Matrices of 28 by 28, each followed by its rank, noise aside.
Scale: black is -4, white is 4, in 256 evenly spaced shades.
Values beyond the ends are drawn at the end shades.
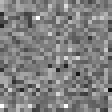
seven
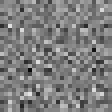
four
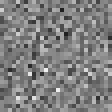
seven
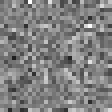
five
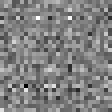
four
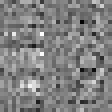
four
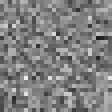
eight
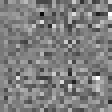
six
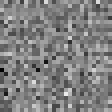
seven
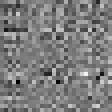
four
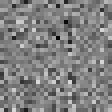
seven
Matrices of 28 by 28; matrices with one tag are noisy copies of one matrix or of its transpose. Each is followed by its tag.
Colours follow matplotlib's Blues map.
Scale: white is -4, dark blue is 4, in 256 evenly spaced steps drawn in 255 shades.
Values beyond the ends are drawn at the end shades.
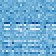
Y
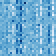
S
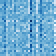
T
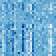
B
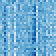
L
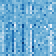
B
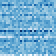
T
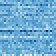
T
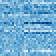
B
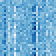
L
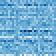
T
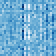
Y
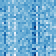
L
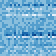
L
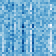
B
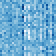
Y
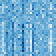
B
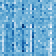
B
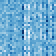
Y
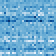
S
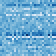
L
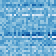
L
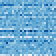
T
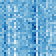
L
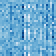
Y
